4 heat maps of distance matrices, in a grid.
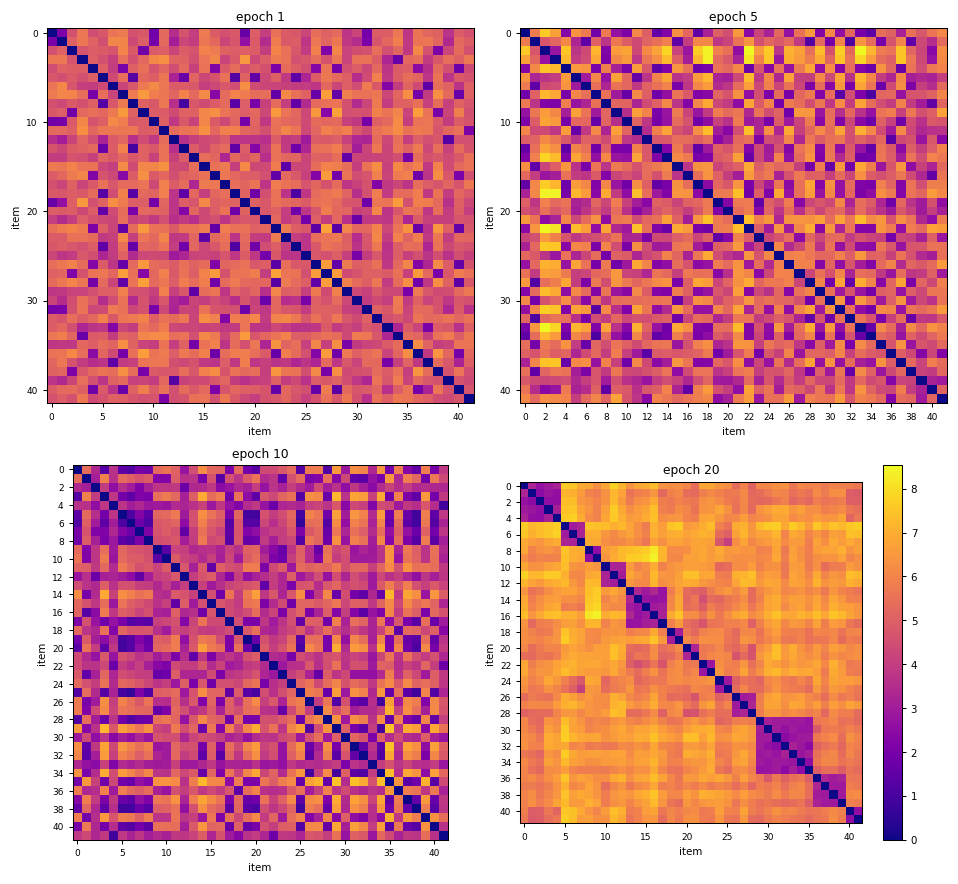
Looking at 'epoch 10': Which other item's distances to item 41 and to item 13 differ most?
4
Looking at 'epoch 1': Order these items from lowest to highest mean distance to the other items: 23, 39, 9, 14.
39, 14, 23, 9
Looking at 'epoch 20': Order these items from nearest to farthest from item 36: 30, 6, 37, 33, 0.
37, 30, 33, 0, 6
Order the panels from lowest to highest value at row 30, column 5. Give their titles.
epoch 10, epoch 1, epoch 5, epoch 20
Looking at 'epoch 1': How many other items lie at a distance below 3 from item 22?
7
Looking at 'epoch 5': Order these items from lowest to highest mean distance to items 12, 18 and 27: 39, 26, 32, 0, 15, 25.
39, 32, 0, 26, 15, 25
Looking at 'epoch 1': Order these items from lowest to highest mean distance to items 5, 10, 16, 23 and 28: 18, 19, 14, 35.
18, 19, 14, 35
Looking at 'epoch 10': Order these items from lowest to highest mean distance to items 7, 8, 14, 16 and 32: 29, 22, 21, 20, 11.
29, 21, 22, 20, 11
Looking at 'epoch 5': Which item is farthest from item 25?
18
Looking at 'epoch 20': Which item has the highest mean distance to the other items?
5
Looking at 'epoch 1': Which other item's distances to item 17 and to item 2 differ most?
9
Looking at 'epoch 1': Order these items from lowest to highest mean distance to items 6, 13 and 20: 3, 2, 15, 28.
15, 3, 2, 28
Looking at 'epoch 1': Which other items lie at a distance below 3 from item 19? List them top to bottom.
0, 1, 10, 31
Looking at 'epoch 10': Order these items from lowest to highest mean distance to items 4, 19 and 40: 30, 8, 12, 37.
8, 37, 30, 12
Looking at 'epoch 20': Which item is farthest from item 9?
16
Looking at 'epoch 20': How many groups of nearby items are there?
13
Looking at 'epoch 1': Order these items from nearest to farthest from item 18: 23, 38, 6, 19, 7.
23, 6, 19, 38, 7
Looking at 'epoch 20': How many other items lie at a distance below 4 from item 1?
4
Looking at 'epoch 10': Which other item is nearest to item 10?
9
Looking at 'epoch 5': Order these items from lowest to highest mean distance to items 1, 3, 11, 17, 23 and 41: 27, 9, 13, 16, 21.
27, 16, 13, 21, 9
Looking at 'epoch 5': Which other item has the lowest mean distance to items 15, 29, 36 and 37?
10
